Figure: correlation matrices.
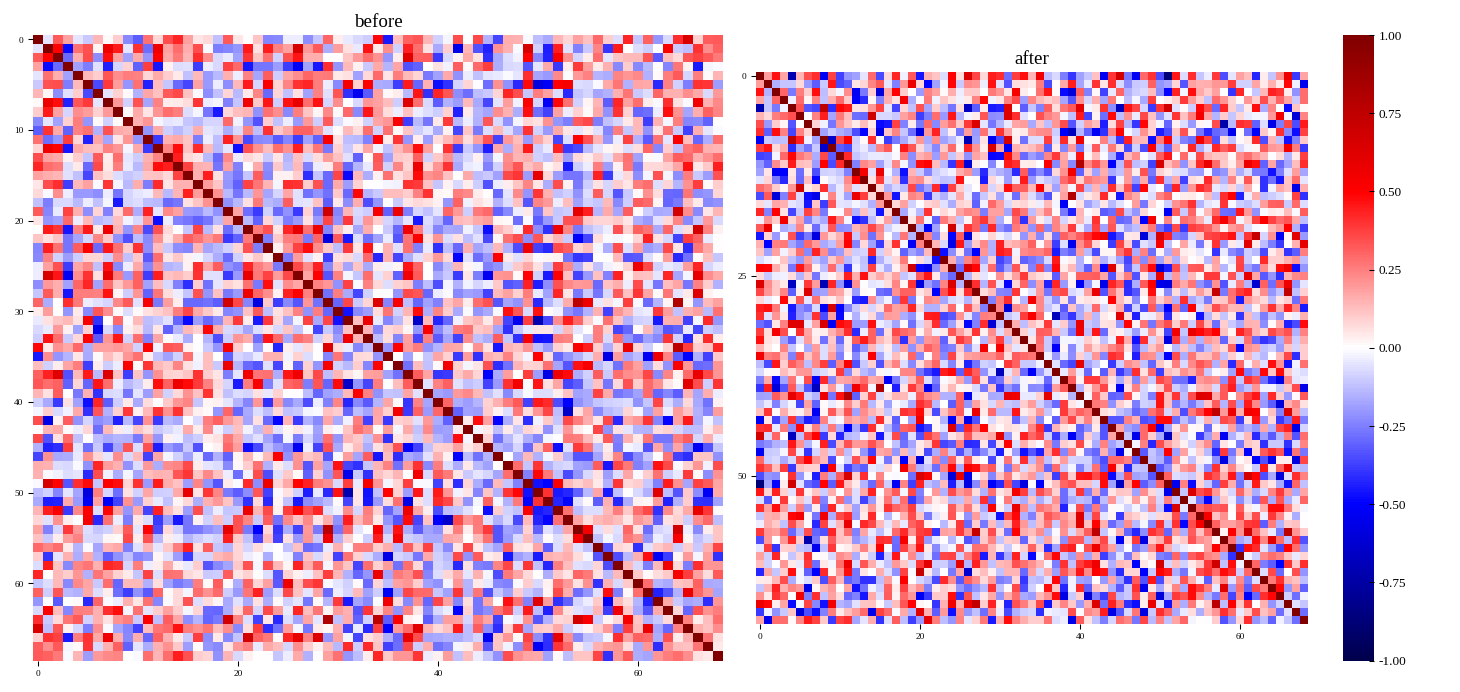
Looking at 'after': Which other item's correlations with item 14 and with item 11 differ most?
44
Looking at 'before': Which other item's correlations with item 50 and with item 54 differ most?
29
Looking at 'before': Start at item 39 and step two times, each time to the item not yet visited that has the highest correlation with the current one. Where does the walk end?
17
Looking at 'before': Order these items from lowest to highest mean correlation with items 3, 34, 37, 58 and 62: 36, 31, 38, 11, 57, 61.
57, 61, 31, 36, 38, 11
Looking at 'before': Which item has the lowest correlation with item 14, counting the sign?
53
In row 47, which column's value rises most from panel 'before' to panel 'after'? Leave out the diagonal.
51
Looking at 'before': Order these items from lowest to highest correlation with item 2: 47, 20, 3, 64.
3, 20, 47, 64
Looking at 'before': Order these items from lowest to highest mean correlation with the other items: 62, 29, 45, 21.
45, 62, 29, 21
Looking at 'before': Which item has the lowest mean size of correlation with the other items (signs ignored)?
43
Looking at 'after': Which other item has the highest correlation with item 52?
54
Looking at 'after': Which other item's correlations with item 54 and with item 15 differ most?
2
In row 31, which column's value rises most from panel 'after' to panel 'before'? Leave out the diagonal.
29
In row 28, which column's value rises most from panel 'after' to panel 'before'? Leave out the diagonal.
60
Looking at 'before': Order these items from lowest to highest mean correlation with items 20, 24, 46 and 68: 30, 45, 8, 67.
45, 30, 67, 8
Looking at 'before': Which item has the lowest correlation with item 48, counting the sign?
31
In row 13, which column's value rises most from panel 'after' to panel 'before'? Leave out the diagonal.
65
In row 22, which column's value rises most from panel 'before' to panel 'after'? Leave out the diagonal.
31
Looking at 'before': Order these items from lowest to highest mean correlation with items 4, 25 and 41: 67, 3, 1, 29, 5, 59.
3, 67, 5, 29, 59, 1
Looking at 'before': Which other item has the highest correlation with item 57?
61
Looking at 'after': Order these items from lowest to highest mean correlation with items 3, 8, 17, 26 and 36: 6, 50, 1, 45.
1, 50, 45, 6
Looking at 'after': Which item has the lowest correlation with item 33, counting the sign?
51
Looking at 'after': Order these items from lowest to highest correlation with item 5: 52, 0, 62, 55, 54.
62, 0, 54, 52, 55
